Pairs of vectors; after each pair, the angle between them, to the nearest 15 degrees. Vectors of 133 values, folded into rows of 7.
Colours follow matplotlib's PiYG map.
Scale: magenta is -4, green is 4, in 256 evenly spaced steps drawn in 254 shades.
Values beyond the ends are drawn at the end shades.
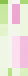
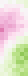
105 degrees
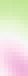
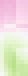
165 degrees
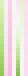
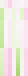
30 degrees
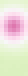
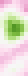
150 degrees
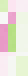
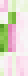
165 degrees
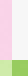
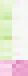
165 degrees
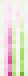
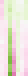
135 degrees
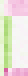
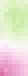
90 degrees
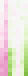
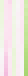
60 degrees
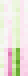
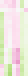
135 degrees
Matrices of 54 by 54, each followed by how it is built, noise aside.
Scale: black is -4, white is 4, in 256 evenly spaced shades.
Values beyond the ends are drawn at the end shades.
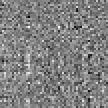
low rank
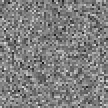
noise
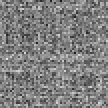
blocks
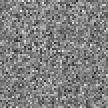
noise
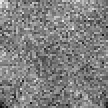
smooth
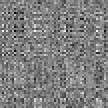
low rank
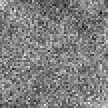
smooth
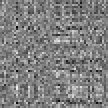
low rank
